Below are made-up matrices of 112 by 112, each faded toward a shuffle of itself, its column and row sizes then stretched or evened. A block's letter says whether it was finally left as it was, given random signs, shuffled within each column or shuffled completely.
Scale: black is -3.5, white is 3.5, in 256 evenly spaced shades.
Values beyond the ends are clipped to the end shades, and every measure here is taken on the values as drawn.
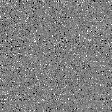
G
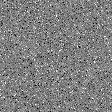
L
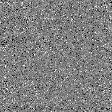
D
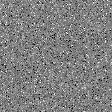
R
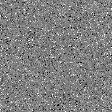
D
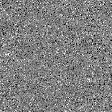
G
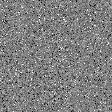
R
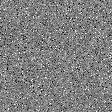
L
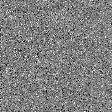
R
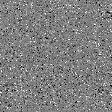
D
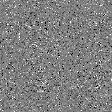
G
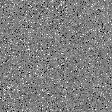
R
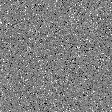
L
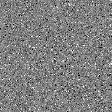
G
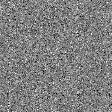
R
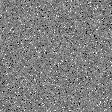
L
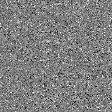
D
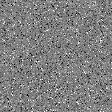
R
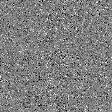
D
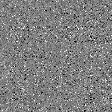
G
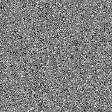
D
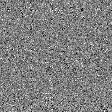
D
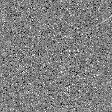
D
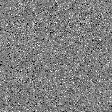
G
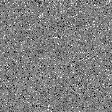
D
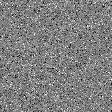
L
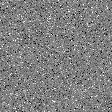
L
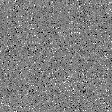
G
